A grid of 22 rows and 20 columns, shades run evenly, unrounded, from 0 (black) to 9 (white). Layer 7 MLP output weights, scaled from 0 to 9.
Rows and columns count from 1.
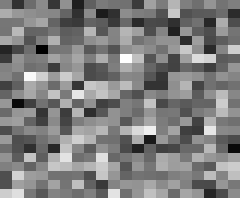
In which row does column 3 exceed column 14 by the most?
9
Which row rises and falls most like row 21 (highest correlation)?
13
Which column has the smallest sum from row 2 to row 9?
18
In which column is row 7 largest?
11
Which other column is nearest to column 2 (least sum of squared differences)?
10
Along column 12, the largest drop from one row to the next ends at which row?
17
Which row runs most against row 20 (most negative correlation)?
12
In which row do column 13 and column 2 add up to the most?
22
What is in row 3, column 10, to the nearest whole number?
2
